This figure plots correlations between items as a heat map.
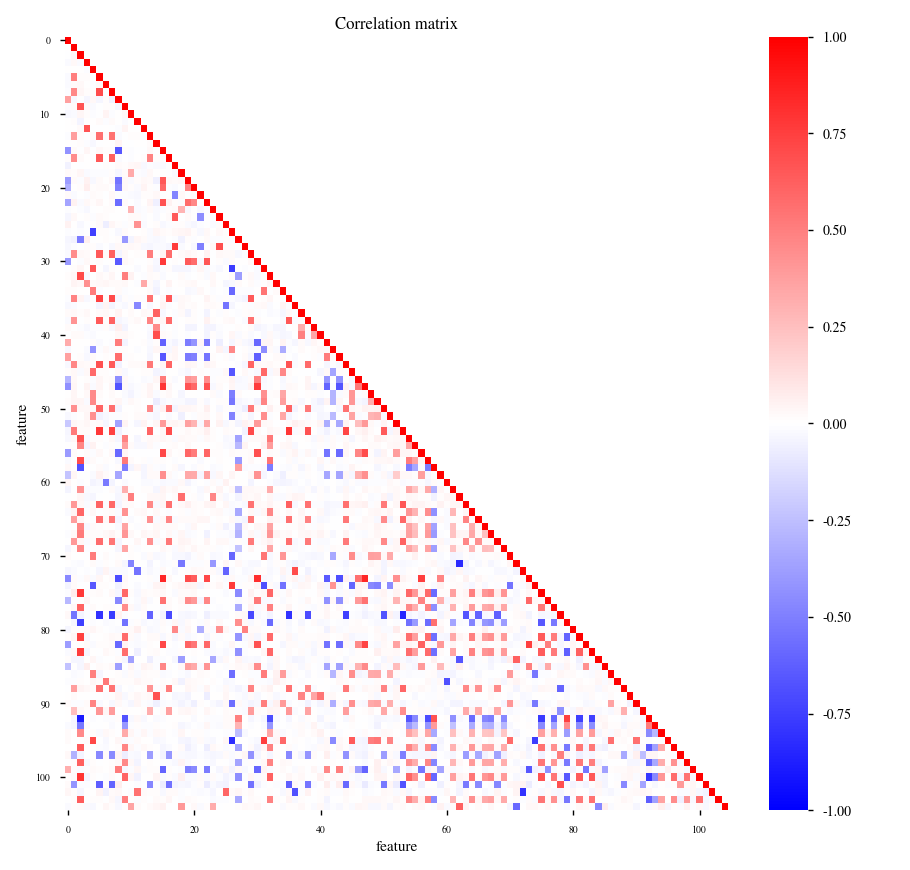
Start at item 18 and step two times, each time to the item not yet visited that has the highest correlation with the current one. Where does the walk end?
104
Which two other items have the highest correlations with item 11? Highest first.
102, 25
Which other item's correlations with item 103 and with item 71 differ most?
62
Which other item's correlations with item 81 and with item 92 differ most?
2
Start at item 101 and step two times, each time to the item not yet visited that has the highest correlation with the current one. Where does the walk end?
97
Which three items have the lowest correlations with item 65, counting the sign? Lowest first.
78, 101, 97
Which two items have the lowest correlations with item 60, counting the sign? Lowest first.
87, 6
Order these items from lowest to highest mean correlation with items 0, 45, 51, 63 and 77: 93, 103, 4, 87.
93, 87, 103, 4
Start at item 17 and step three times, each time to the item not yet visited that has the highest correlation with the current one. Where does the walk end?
80
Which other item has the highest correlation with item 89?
14
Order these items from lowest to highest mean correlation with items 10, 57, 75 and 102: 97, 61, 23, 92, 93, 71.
92, 93, 71, 97, 23, 61
